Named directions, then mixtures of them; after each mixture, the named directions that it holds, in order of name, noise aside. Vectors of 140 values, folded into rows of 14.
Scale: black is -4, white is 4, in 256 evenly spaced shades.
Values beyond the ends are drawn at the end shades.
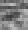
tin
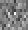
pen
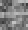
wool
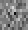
pen.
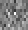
pen.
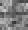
wool.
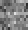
pen, wool.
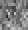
pen, tin.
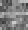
wool.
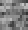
tin, wool.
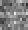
pen, wool.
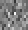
pen.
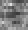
tin, wool.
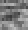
tin.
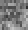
pen, tin.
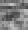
tin.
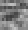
tin.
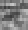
tin.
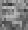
tin, wool.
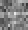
pen, wool.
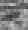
tin.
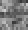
wool.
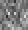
pen, tin.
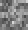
pen, wool.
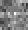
pen, wool.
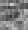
tin.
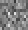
pen.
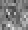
pen, tin.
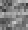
wool.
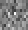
pen.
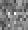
pen, wool.
